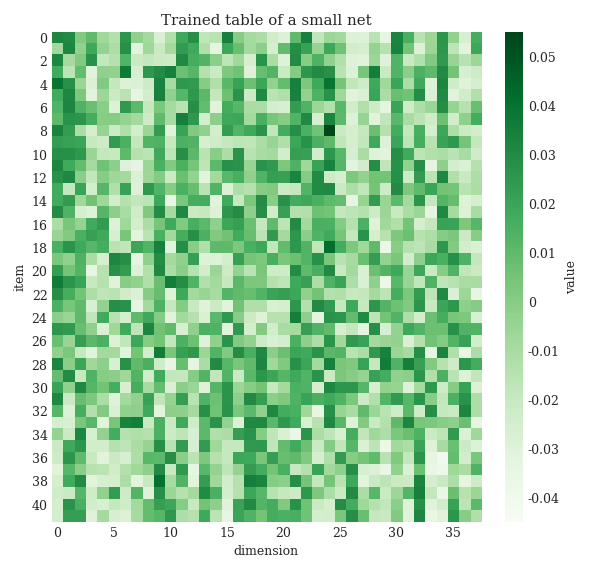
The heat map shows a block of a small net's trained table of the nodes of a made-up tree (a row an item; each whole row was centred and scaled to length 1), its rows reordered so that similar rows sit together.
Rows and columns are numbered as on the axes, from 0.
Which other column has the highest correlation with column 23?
28
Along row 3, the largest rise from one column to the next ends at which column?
8
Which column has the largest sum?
21
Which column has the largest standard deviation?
34
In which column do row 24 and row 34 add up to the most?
2
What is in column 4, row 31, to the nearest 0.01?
-0.01
